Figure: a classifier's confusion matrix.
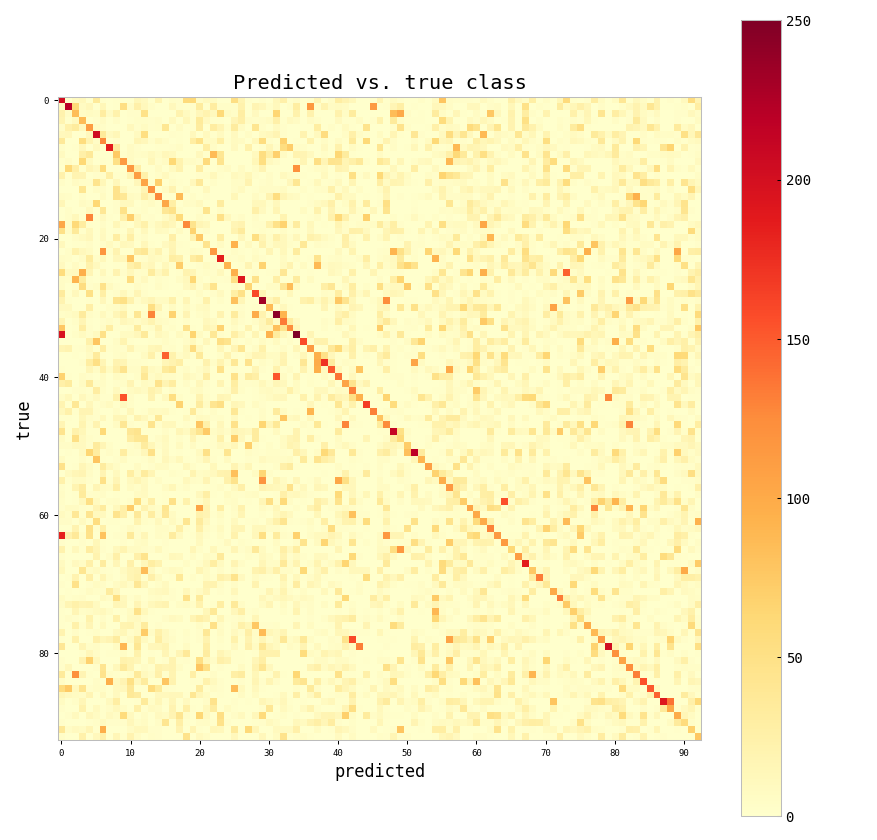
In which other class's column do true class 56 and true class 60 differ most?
42
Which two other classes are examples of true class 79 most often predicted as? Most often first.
43, 9
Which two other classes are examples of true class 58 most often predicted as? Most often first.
64, 80
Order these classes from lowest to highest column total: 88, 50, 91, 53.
50, 53, 88, 91
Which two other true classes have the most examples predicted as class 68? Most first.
83, 43
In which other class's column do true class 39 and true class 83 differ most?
2
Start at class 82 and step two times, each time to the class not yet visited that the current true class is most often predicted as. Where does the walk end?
62
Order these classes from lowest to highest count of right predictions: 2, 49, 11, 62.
49, 2, 11, 62
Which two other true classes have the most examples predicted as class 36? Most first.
1, 45
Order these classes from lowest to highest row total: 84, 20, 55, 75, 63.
75, 20, 55, 84, 63
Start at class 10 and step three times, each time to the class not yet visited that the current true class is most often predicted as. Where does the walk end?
55
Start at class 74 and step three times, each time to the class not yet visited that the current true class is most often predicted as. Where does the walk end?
73
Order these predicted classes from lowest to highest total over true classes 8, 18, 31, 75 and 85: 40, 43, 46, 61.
43, 46, 40, 61
